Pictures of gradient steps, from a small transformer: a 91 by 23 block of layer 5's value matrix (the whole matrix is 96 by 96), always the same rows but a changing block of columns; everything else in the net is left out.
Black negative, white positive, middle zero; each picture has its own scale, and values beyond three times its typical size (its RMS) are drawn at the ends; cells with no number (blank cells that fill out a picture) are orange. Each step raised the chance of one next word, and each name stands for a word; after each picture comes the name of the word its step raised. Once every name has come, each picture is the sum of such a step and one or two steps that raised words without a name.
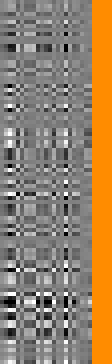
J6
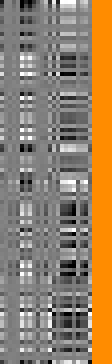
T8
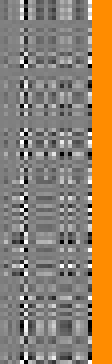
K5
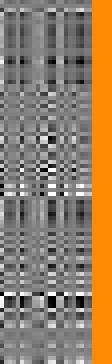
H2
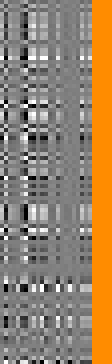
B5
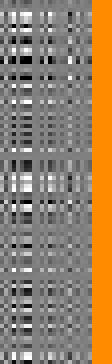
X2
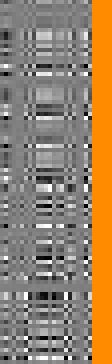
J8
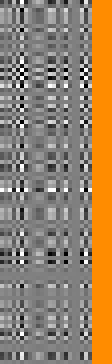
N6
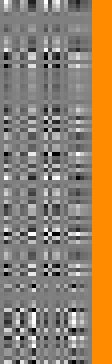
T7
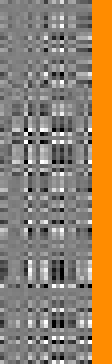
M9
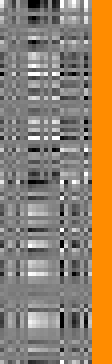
T8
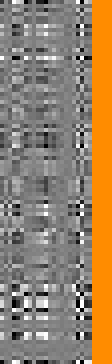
B5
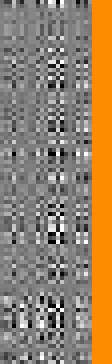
K5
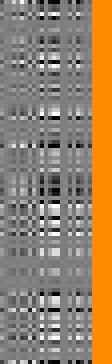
T7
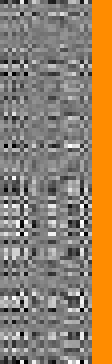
J8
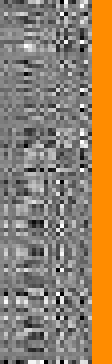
J6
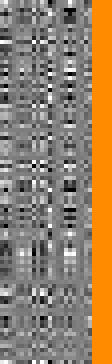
N6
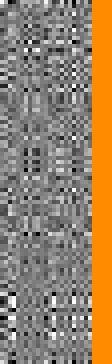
N6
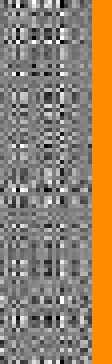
J8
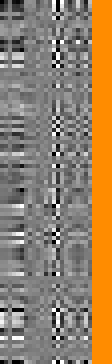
T7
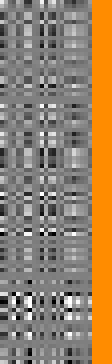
J6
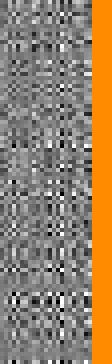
J6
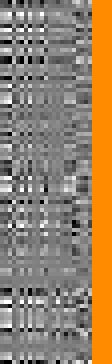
X2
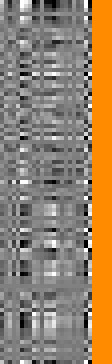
T8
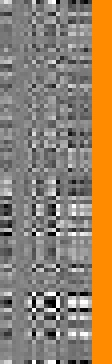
J6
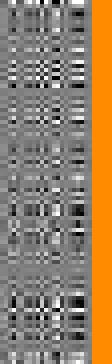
N6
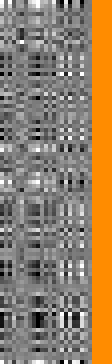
T8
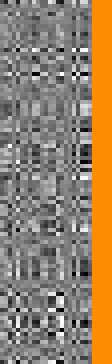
M9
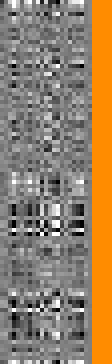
T8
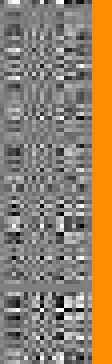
J8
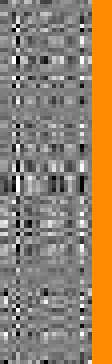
X2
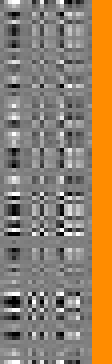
J6
